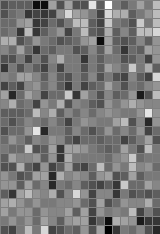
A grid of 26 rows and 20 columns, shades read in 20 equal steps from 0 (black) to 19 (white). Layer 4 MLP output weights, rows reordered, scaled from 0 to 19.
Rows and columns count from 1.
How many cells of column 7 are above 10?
6
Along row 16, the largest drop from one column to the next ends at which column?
20
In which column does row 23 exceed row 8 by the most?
1
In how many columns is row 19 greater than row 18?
7
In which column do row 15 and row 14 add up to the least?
19
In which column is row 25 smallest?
14
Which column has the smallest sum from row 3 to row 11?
13
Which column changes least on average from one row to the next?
12
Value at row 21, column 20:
10
